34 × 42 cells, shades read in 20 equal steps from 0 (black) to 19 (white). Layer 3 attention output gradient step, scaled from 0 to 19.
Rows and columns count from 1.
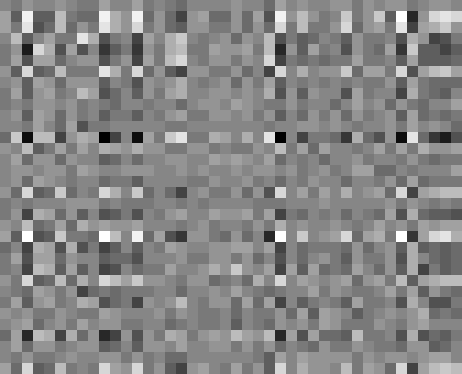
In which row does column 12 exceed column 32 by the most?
13
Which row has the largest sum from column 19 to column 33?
34
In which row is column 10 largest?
22
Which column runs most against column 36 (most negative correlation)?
42
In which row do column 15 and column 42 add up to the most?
2
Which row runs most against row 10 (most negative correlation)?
29
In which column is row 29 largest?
39
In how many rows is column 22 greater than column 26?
20
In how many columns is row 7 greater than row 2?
11
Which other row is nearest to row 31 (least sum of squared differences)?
25
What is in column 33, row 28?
12
